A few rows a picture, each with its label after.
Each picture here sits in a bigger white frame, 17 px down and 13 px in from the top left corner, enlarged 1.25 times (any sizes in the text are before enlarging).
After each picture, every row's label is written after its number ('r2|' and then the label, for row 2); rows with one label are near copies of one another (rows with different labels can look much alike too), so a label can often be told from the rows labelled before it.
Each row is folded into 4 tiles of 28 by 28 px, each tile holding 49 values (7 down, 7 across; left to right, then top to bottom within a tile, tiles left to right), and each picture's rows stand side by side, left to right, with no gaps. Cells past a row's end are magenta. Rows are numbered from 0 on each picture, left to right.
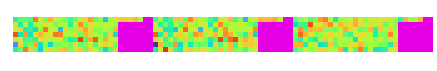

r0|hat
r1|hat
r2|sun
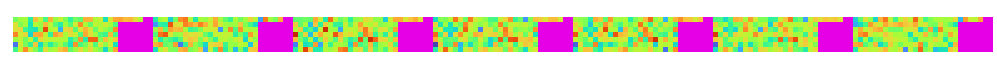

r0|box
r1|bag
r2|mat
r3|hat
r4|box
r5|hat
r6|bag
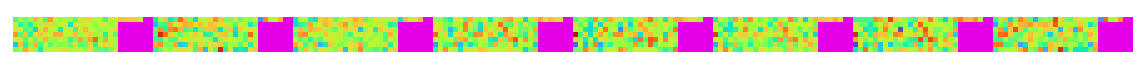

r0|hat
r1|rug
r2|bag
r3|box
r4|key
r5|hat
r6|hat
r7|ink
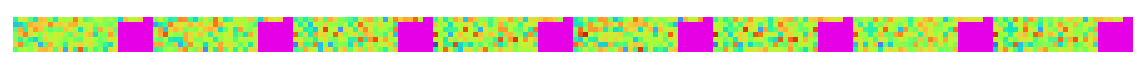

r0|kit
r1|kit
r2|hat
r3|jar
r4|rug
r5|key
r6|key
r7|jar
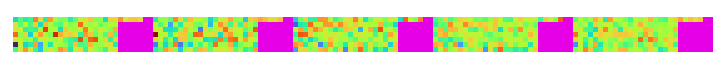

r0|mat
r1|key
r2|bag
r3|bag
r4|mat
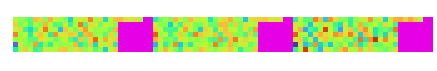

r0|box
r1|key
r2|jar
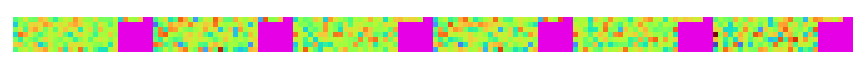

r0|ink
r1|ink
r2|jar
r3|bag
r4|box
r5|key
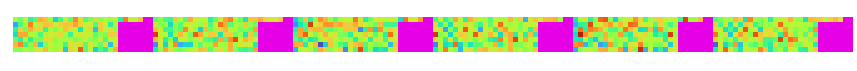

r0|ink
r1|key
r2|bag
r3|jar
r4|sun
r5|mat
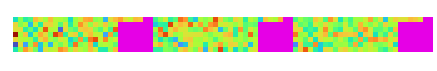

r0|key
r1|kit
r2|jar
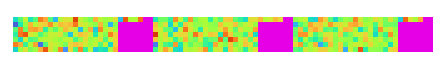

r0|ink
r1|mat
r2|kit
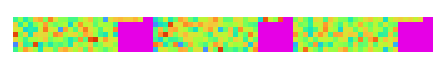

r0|hat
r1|bag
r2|box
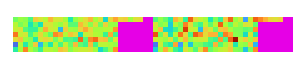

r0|key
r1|box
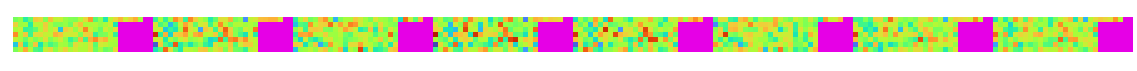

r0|hat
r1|hat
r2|sun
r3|box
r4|mat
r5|kit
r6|hat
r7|hat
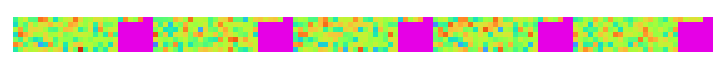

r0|sun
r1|hat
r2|rug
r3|kit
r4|mat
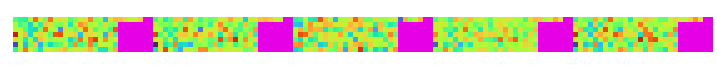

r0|key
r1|jar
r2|rug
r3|mat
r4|mat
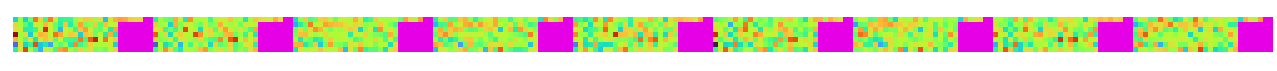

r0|jar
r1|mat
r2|bag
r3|bag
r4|jar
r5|mat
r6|kit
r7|jar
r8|ink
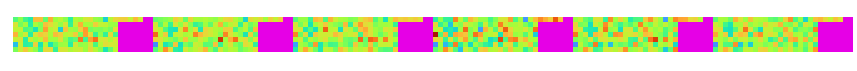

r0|hat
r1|mat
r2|hat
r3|hat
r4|box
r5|box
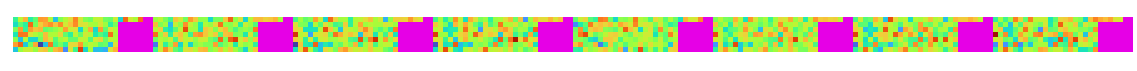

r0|sun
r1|box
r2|jar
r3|jar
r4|kit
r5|jar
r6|jar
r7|key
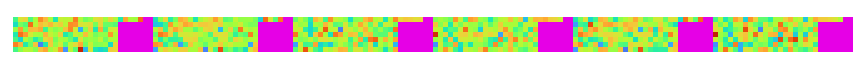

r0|sun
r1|bag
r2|box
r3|jar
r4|bag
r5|jar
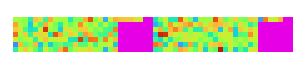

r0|box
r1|rug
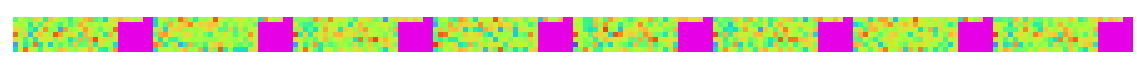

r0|key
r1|sun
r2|hat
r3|rug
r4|box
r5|hat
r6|ink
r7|mat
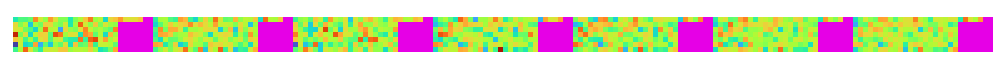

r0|key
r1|ink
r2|mat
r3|rug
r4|kit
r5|sun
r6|bag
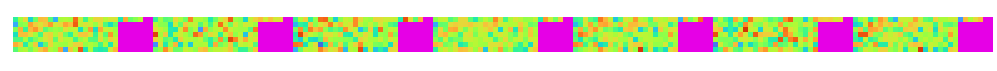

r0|ink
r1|key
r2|sun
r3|ink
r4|rug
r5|box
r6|rug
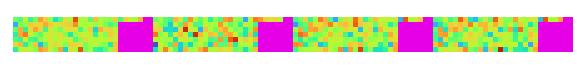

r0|ink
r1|box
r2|ink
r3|ink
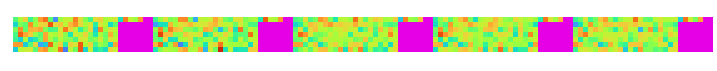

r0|sun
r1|sun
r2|ink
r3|sun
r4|bag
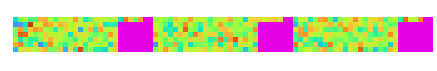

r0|bag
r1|box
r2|sun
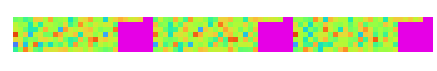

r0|key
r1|key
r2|jar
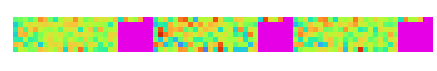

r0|ink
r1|sun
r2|sun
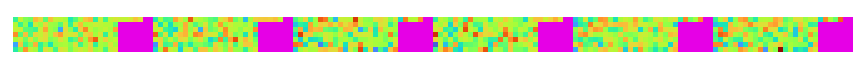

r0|hat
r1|hat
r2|sun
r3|mat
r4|bag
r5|sun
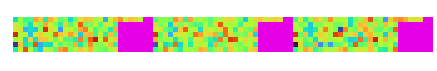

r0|jar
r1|mat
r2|key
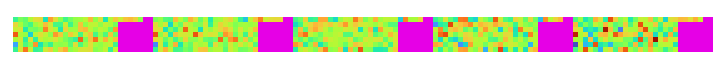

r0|jar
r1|mat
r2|ink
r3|kit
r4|jar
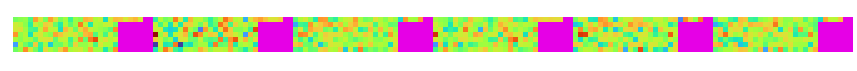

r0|box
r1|key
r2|kit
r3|key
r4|rug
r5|kit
